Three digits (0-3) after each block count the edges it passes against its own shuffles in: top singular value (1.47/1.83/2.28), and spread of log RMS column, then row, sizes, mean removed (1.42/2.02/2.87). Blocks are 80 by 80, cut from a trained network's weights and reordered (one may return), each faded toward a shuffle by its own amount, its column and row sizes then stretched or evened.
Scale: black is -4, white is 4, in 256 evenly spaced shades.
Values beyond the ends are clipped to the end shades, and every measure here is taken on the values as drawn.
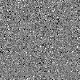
0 2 2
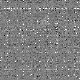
1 2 2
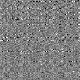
2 0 2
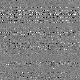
1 0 3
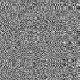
3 2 2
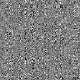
1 3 1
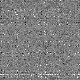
1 1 2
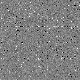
0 1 1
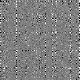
3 3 2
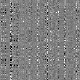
2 3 1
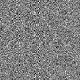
2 2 0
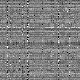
3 2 0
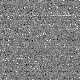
0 0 1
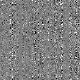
0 3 1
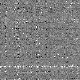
1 2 2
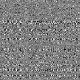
3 1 3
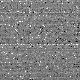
1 0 1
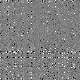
1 2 2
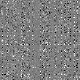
0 3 2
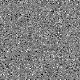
1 1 2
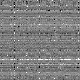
3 1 2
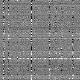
3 2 1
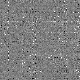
0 2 1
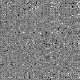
1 1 1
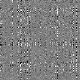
2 3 2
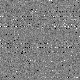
1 0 2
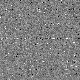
0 0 1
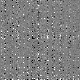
1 3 1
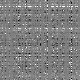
3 3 1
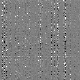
1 3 0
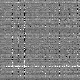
3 2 1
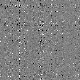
1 2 1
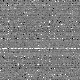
2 0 2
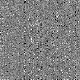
1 2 0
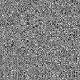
2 1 1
